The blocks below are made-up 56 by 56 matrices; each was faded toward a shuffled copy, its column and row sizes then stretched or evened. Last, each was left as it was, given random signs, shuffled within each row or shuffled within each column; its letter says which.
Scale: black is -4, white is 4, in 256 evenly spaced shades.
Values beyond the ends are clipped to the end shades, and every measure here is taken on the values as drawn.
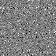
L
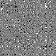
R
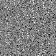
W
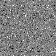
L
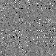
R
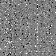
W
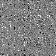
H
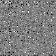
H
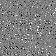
L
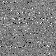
L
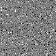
H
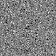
W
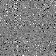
R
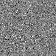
L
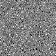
R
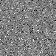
L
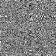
R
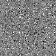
H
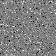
L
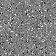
W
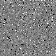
H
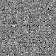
R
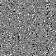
W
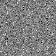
W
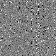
W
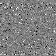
L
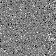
W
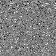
L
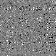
H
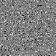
R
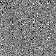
H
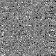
R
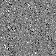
W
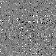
H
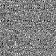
R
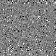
R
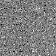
H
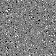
W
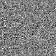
R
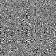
R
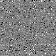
R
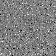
L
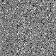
W
